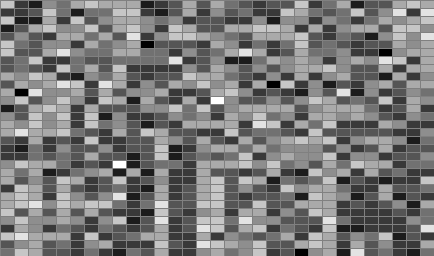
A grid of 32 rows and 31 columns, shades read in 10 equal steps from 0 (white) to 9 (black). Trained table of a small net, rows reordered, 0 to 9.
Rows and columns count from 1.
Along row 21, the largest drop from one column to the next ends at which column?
9
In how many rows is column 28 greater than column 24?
19
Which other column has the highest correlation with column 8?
6
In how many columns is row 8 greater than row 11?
14
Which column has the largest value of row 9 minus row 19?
12
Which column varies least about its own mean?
27
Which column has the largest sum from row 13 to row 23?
10
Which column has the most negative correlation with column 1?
21
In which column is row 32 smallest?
26
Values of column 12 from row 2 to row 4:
8 5 7
